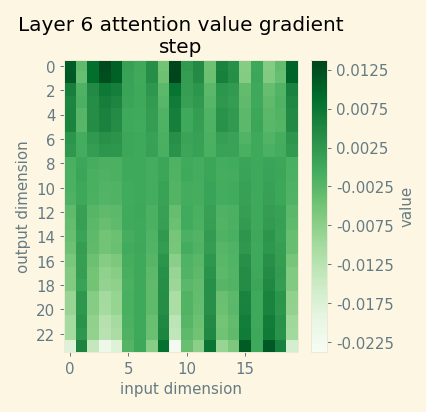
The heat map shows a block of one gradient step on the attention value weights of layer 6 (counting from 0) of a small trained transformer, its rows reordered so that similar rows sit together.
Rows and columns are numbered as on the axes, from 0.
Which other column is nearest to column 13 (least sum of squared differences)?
11
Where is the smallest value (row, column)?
23, 9
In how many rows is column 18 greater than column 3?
16
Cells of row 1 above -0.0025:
14
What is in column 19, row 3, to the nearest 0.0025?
0.005
